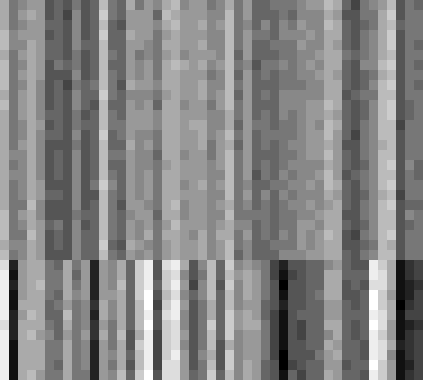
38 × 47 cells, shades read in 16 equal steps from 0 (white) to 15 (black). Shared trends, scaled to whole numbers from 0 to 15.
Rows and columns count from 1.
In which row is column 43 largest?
1
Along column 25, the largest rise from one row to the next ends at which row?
27
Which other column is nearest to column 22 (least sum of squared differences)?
15
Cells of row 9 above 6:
30
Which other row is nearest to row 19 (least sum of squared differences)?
26
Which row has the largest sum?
37
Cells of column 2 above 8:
12
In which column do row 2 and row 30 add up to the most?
45
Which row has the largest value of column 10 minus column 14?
38
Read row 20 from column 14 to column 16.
9 6 7
